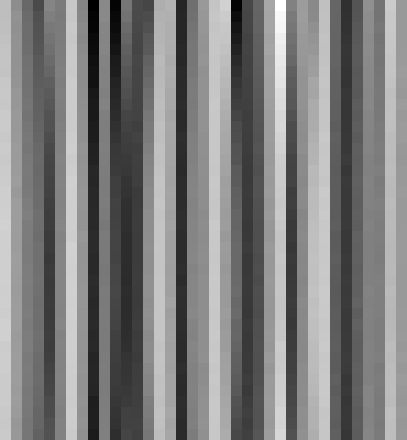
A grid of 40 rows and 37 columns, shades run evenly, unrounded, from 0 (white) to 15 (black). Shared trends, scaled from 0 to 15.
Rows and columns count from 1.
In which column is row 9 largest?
9
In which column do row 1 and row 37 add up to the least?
26
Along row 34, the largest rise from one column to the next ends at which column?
27
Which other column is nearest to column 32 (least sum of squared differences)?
23
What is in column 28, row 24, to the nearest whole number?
7
